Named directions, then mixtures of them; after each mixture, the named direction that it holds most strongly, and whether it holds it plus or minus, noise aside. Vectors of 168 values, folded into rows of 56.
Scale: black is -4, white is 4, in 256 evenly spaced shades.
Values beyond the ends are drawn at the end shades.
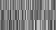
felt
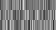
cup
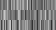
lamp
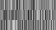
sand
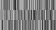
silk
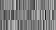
sand, plus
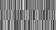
cup, plus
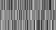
felt, minus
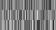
felt, minus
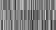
silk, plus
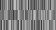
silk, minus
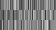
silk, minus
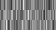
cup, plus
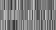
sand, minus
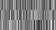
felt, minus
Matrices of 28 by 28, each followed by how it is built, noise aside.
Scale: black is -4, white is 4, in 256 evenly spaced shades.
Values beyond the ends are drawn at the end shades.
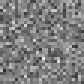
noise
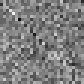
diagonal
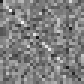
diagonal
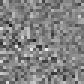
lower triangular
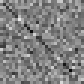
diagonal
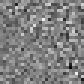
upper triangular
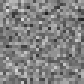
noise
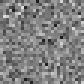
noise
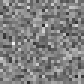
noise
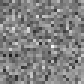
noise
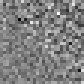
upper triangular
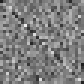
diagonal
